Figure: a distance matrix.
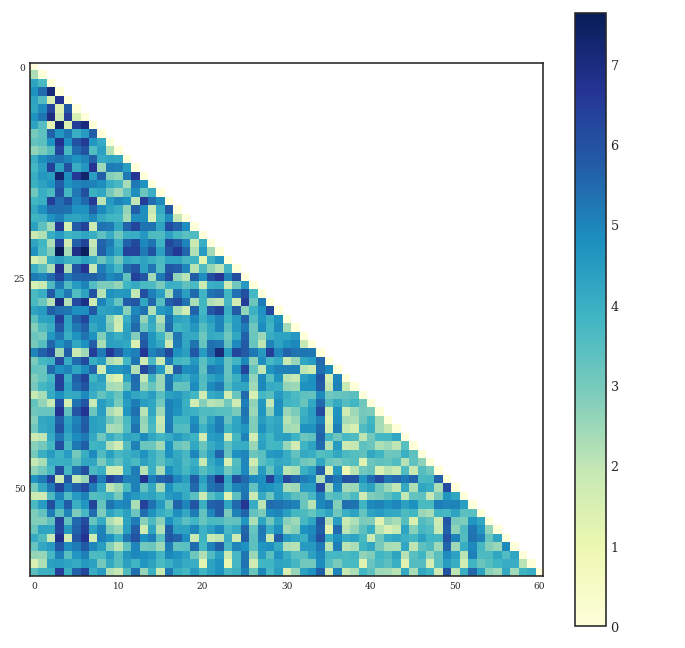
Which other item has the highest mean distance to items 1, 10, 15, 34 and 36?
25
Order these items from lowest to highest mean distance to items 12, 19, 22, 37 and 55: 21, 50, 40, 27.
40, 21, 50, 27
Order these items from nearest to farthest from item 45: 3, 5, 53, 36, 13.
13, 53, 36, 5, 3
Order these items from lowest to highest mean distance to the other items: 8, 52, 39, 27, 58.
39, 58, 8, 27, 52
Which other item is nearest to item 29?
18
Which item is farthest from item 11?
22
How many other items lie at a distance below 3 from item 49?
4
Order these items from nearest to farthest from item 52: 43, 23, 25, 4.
23, 43, 4, 25
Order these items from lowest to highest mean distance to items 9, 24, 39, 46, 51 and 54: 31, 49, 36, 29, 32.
31, 32, 36, 29, 49
